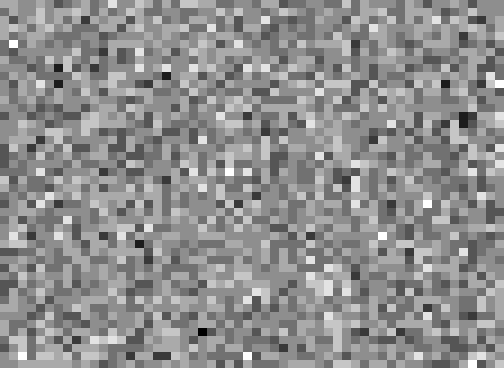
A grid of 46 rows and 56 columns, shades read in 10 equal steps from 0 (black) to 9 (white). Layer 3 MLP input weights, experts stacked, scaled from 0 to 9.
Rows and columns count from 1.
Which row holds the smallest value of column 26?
10
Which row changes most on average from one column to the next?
26
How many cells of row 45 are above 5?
24
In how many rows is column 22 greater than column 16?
18
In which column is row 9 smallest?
7
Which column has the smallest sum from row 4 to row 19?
40
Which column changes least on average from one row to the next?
41
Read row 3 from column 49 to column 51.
8 4 7
